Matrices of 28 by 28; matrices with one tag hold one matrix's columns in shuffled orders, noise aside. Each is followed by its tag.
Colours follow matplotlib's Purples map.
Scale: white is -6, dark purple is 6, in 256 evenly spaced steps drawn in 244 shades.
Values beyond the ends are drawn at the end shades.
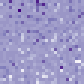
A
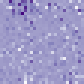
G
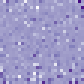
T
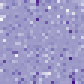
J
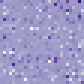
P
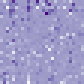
G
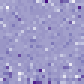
T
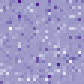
P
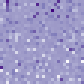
A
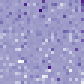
A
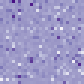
P
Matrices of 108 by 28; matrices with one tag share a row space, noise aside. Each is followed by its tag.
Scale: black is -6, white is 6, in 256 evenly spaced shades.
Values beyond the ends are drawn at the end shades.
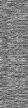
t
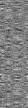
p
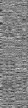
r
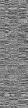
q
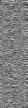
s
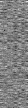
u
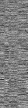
q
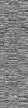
q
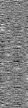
p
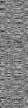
p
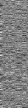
r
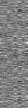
u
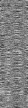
p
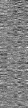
u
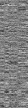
q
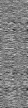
s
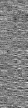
u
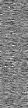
s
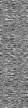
s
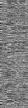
t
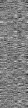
u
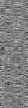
p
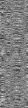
p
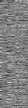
t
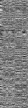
r
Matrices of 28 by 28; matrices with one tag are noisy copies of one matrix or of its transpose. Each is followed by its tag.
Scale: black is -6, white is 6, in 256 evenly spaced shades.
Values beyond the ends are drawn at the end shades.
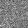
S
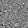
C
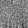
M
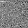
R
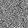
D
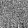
M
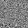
C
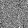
D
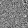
C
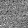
S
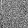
R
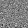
C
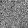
S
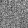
S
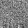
M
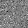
S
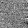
M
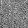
R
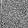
R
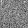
R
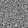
C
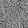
D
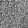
S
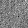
S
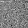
R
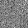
S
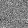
D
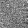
M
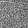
R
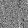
D
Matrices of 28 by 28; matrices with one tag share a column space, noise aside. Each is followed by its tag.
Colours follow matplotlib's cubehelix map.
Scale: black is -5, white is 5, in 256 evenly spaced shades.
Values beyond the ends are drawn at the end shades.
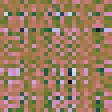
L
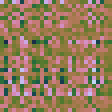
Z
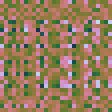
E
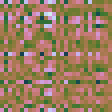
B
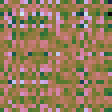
B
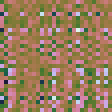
L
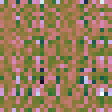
Z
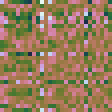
B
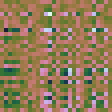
L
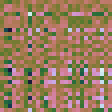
L
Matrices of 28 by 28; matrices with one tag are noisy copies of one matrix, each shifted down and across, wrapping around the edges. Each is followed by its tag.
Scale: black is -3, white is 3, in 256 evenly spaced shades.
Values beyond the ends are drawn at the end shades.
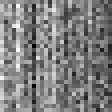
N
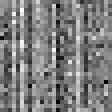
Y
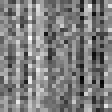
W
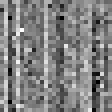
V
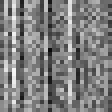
Y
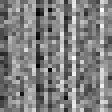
V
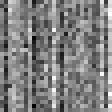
Y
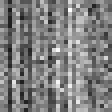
W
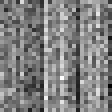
N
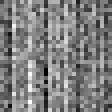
N
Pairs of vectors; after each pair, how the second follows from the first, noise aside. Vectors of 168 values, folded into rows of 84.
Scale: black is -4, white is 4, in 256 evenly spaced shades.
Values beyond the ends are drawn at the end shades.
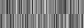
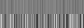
negated, partly zeroed.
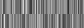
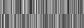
copied.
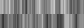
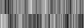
wrapped around, negated.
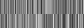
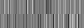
negated, partly zeroed.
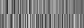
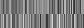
wrapped around, negated.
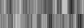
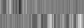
negated, partly zeroed.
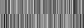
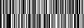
reversed, scaled up.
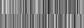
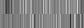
negated, partly zeroed.
